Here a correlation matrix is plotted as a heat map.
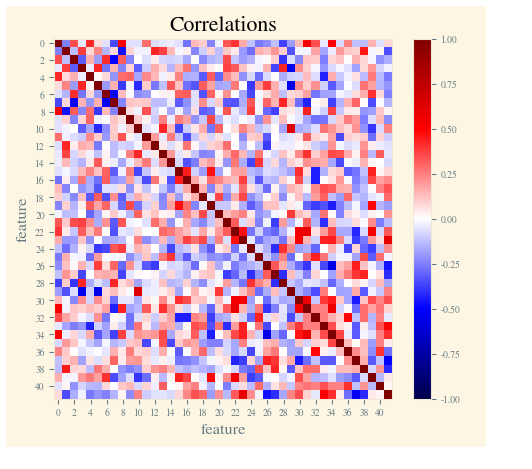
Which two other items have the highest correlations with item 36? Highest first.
32, 40
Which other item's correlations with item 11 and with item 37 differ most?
26
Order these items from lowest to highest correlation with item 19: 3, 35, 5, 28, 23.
35, 23, 28, 3, 5
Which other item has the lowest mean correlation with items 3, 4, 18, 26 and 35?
29
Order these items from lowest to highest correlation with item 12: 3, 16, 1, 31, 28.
28, 31, 3, 16, 1
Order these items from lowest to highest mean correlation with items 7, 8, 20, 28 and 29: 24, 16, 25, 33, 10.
25, 16, 33, 10, 24
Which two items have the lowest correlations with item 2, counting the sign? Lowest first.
7, 28
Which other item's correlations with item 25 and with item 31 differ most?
0
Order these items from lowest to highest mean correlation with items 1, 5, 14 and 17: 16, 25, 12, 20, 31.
16, 20, 12, 31, 25
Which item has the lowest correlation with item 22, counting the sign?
37
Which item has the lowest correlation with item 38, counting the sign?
41
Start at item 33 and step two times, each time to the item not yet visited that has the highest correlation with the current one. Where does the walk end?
23
